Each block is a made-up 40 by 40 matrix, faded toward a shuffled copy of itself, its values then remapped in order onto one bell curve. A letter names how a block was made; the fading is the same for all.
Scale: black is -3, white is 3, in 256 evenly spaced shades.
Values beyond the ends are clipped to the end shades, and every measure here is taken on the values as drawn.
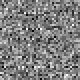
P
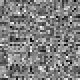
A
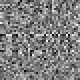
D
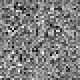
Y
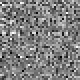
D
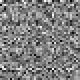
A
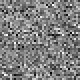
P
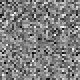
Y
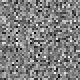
Y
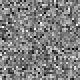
P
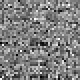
Y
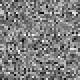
P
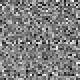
D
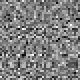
A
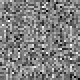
Y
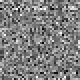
P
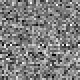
P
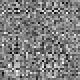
A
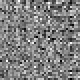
Y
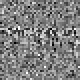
D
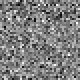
P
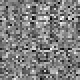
A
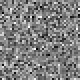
P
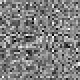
A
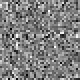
Y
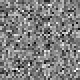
Y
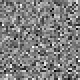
Y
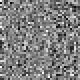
Y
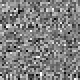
D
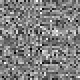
A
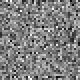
P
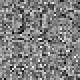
Y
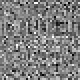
A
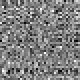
A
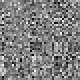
A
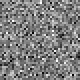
P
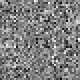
Y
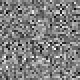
D
